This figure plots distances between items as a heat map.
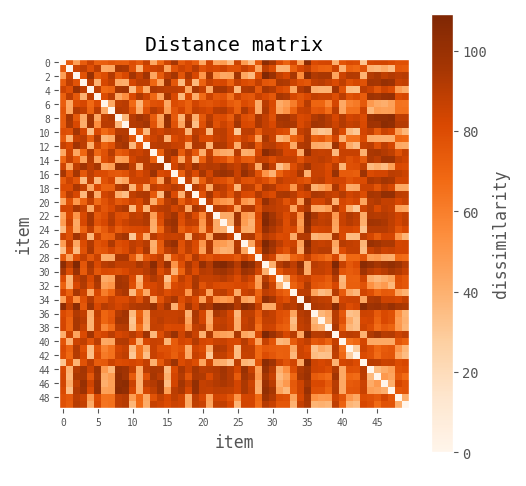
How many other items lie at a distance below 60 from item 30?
3
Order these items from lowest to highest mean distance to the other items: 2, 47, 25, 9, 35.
25, 47, 2, 9, 35
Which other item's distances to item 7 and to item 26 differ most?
44
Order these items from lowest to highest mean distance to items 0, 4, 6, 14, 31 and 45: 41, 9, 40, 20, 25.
40, 41, 25, 20, 9
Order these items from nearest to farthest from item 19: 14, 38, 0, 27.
14, 0, 27, 38
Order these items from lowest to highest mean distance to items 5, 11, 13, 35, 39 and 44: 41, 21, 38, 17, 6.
6, 17, 41, 38, 21
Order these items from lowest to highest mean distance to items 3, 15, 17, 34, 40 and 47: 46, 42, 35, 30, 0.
46, 0, 42, 30, 35
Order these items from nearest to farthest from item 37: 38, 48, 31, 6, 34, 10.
10, 38, 48, 6, 31, 34
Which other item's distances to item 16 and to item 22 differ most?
35
